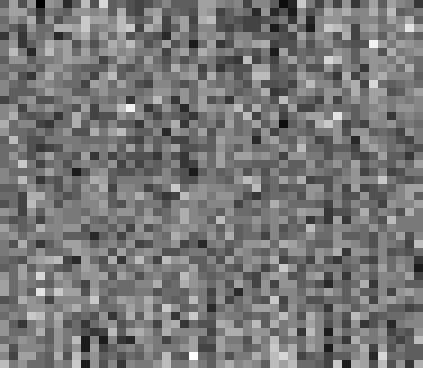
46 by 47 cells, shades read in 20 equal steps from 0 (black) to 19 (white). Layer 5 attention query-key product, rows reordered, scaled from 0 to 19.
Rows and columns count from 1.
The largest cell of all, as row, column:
45, 22
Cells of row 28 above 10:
10
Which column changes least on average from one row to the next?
24
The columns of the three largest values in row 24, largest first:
20, 29, 12
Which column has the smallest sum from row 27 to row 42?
37
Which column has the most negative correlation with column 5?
34
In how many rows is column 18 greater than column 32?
20
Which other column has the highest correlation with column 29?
19
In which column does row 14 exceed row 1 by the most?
15
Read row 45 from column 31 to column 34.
14 16 13 5
